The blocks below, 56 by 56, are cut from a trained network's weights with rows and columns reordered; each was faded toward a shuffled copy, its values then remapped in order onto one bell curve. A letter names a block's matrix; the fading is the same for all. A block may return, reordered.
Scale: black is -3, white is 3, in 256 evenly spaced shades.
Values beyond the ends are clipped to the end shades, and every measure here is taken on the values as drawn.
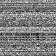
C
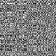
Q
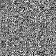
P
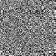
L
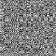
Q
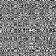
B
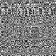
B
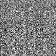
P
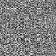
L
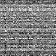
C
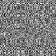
Q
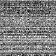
C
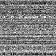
C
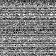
C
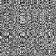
L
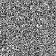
P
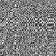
Q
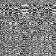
B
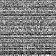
C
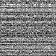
C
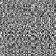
Q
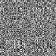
L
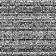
C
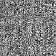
P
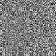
L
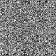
P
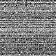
C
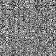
P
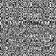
L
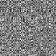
L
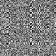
L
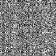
P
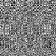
Q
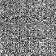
P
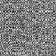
Q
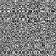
Q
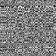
B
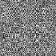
L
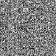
P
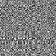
Q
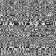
B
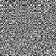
Q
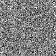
P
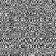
B
